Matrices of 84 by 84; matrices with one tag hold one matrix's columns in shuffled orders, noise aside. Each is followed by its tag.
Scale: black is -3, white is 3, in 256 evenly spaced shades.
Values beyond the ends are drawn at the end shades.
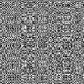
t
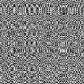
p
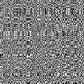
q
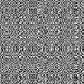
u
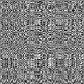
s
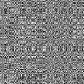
u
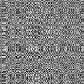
u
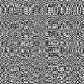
p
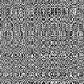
q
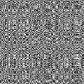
s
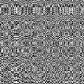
p
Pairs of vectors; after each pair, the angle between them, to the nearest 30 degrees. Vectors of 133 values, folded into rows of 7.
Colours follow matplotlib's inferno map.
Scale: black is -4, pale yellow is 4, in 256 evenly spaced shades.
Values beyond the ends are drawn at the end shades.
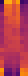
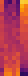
150 degrees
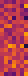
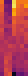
90 degrees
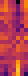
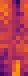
30 degrees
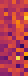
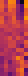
60 degrees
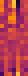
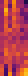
90 degrees
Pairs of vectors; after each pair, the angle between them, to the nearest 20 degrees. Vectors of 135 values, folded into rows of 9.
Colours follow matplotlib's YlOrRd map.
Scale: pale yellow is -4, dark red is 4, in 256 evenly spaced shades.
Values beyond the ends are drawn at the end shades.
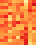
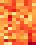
120 degrees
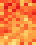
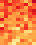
40 degrees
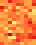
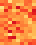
160 degrees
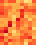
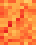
20 degrees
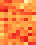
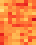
140 degrees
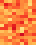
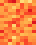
100 degrees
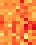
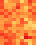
140 degrees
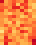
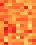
80 degrees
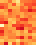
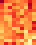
80 degrees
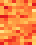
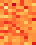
120 degrees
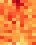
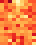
140 degrees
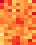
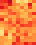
60 degrees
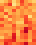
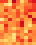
140 degrees
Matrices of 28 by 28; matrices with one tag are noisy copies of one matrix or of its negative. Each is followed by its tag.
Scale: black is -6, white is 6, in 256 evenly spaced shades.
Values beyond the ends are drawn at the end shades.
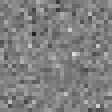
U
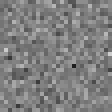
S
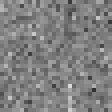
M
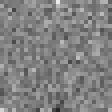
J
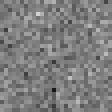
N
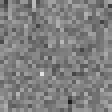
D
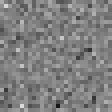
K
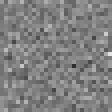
S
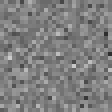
S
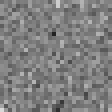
J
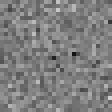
U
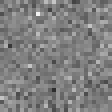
N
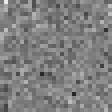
D
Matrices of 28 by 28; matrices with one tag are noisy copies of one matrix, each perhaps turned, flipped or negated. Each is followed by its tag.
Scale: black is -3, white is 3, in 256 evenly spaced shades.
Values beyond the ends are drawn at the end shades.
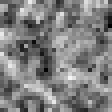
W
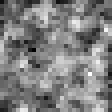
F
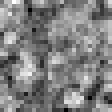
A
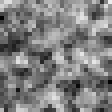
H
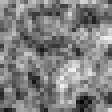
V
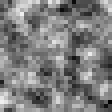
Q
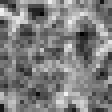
A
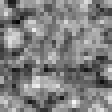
A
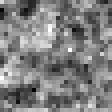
V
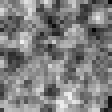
H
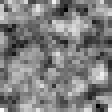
A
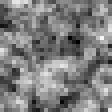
W
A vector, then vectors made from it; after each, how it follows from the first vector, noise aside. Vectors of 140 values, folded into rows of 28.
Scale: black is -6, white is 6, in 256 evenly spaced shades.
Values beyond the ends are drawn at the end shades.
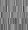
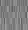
reversed, shrunk.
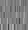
wrapped around, partly zeroed.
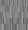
wrapped around, negated, shrunk.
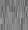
reversed, shrunk.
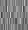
copied.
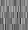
reversed, negated.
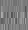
wrapped around, partly zeroed.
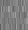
wrapped around, negated, shrunk.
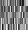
wrapped around, scaled up.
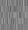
wrapped around, negated, shrunk.
